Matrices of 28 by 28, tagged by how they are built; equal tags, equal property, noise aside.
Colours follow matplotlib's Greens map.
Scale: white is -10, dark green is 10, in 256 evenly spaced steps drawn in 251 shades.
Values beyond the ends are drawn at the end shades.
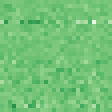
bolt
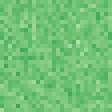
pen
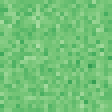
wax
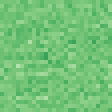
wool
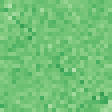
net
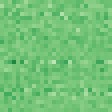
bolt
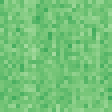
wax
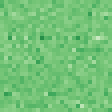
bolt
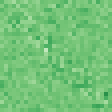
net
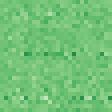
bolt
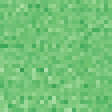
bolt
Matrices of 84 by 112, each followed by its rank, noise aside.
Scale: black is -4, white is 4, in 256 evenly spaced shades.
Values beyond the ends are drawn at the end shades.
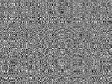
six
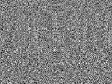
twelve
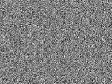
sixteen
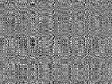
six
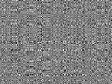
six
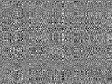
six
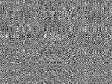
eight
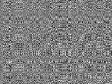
six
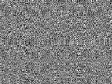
twelve
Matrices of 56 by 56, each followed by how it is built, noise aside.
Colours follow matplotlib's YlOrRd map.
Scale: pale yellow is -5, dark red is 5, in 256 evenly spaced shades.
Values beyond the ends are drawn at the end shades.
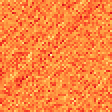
Hankel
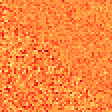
lower triangular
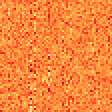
uneven columns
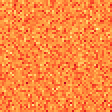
repeating columns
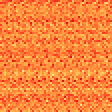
repeating columns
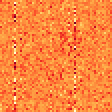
uneven columns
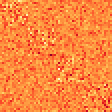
block diagonal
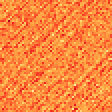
Hankel
